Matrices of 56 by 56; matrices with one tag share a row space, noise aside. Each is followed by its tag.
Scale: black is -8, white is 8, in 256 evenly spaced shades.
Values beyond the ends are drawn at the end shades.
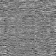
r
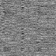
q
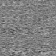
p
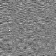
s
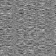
s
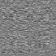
p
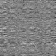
r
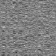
p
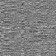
q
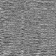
q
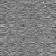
r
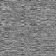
q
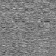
p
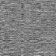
q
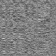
p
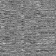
q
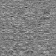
p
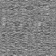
p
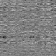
r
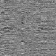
q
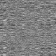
r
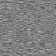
s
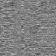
q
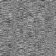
s
